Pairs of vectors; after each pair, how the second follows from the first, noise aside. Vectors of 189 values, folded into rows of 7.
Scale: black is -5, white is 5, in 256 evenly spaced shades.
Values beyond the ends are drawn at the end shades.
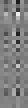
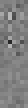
reversed, negated, partly zeroed.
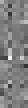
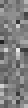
reversed.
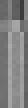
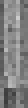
reversed.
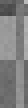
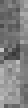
wrapped around.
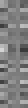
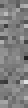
reversed, negated, partly zeroed.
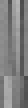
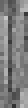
wrapped around.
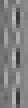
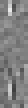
reversed, negated, partly zeroed.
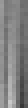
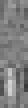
wrapped around, negated, partly zeroed.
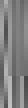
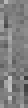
partly zeroed.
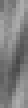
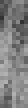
wrapped around.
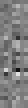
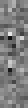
reversed.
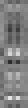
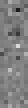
reversed, negated, partly zeroed.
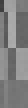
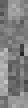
wrapped around.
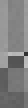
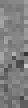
partly zeroed.
